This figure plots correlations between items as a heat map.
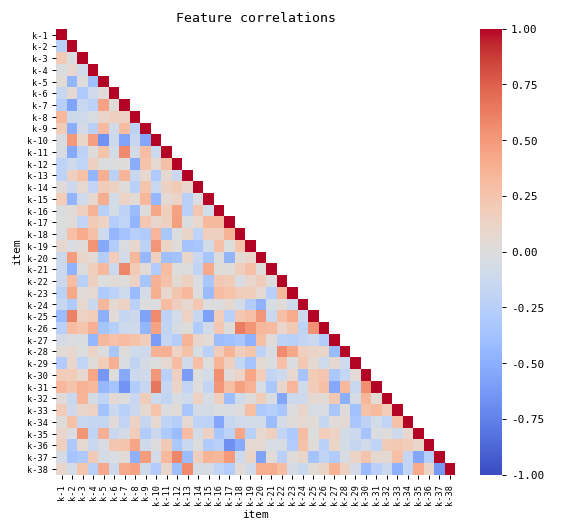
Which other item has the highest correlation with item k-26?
k-18
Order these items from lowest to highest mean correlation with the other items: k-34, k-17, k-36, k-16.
k-34, k-36, k-17, k-16
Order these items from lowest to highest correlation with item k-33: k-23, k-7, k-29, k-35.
k-29, k-7, k-35, k-23
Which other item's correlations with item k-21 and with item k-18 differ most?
k-7
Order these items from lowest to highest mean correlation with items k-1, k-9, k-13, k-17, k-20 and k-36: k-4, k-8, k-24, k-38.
k-4, k-24, k-8, k-38
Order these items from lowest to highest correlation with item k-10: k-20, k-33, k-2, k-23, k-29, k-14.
k-14, k-29, k-20, k-33, k-23, k-2
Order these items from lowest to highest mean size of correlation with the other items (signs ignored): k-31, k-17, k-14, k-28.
k-14, k-28, k-17, k-31
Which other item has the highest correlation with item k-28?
k-22
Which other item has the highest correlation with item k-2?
k-25
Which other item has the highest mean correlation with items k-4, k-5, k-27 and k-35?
k-38
